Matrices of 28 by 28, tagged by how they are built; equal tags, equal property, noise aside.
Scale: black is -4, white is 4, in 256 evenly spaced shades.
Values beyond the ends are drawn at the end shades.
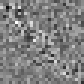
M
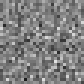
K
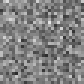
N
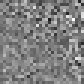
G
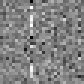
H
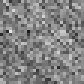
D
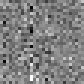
H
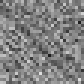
D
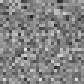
K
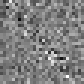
M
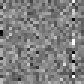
H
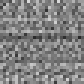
K
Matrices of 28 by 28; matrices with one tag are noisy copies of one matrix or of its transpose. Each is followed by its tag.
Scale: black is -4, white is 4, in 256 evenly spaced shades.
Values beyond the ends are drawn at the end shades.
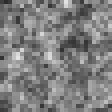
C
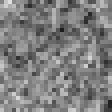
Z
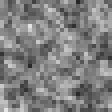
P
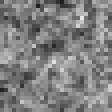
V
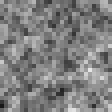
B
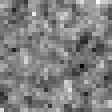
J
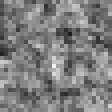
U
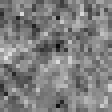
V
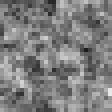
U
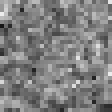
Z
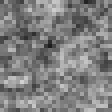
V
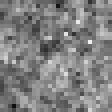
V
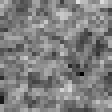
J
